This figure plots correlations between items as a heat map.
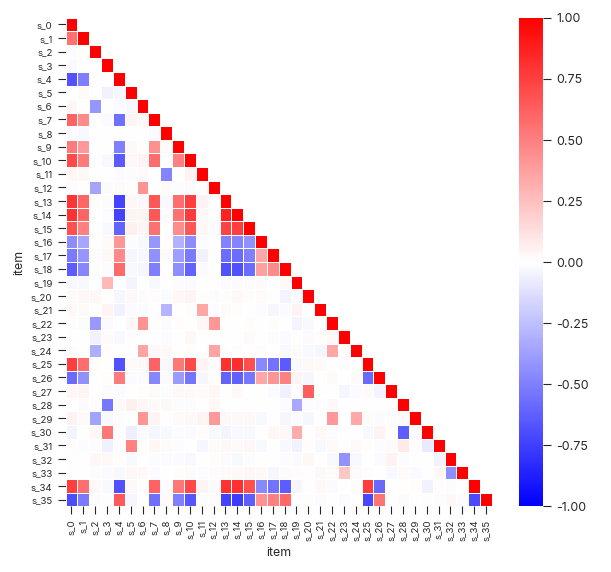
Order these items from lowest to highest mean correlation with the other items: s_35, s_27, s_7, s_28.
s_35, s_28, s_27, s_7
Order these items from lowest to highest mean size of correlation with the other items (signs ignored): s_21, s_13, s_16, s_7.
s_21, s_16, s_7, s_13
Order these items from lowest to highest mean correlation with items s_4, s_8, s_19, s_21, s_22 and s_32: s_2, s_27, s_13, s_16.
s_13, s_2, s_27, s_16
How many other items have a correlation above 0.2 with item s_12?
4
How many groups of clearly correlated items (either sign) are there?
7
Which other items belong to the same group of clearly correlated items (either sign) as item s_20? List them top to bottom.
s_27
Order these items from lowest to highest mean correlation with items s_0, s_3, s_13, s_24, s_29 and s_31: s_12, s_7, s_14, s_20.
s_20, s_12, s_7, s_14
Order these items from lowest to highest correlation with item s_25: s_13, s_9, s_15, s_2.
s_2, s_9, s_15, s_13
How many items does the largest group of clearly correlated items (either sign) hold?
16
